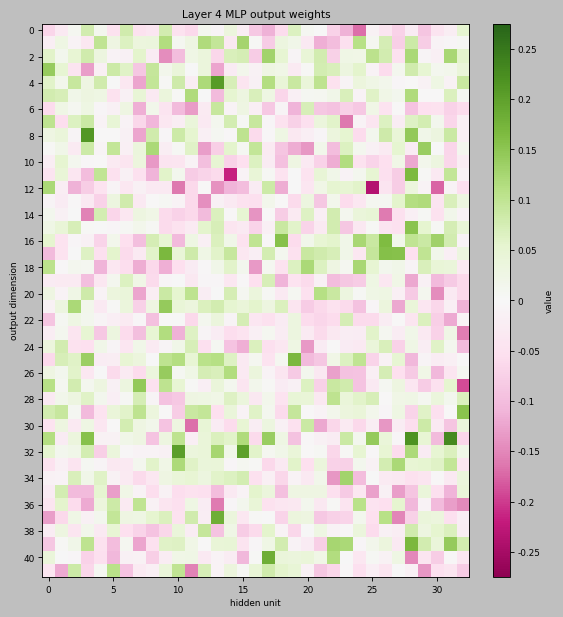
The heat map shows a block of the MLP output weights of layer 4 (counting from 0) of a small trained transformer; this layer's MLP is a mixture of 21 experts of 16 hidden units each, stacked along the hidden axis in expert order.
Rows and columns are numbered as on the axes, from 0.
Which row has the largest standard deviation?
31
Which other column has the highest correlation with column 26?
11
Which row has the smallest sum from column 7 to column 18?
12
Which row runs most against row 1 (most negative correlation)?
40
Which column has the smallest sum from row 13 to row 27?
32
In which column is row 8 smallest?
7
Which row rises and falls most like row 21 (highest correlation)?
26
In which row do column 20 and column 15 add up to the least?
24
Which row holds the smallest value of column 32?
27
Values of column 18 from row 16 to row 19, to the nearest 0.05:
0.15 0 -0.05 -0.1
